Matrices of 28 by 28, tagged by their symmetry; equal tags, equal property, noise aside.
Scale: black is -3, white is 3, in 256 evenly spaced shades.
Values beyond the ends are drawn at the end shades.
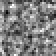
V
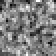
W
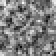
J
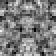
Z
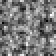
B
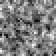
W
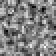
J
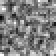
W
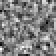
V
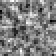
V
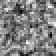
W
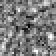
J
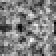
B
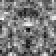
Z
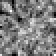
J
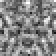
Z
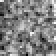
W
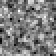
V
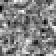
W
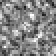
J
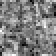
V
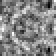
B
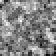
J
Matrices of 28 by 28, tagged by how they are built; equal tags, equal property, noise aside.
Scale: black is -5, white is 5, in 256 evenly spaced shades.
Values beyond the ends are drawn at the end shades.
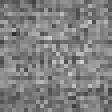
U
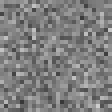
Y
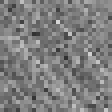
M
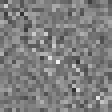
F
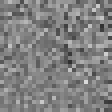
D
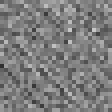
M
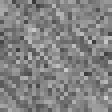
M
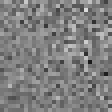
D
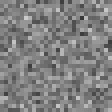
Y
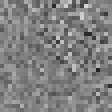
D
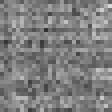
U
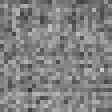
U
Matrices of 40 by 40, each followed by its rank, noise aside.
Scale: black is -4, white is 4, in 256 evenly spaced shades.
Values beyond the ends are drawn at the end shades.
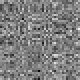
five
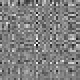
two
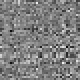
four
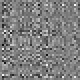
three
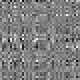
three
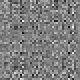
four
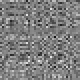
five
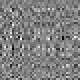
three
